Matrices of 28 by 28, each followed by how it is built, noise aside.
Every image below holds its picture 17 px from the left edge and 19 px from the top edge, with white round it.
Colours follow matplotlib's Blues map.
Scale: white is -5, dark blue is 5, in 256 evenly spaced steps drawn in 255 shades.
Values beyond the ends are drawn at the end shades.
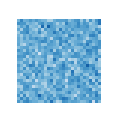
Toeplitz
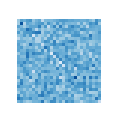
diagonal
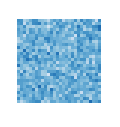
noise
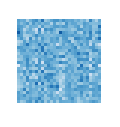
low rank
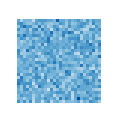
noise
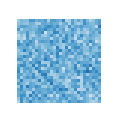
Toeplitz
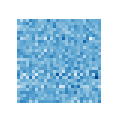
uneven rows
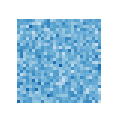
noise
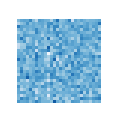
uneven columns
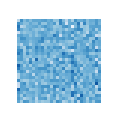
uneven columns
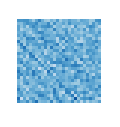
Toeplitz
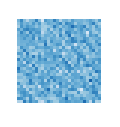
Toeplitz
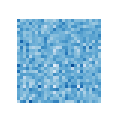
low rank
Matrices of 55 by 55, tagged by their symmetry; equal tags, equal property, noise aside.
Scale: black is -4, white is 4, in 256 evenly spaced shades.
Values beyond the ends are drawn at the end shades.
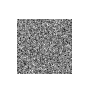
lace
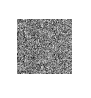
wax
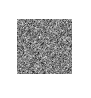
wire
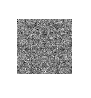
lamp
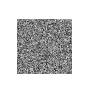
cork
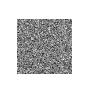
cork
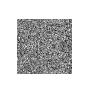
wax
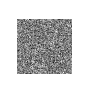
lace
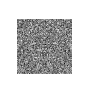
lamp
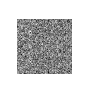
wax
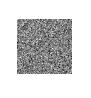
wire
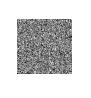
cork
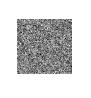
cork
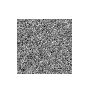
cork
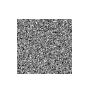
cork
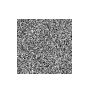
wire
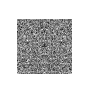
lamp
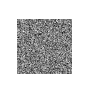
cork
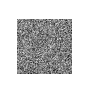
wire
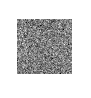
cork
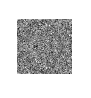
wax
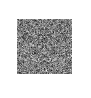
lamp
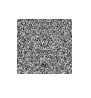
lamp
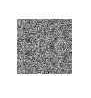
wax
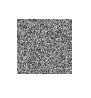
wire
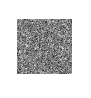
lace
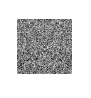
lamp
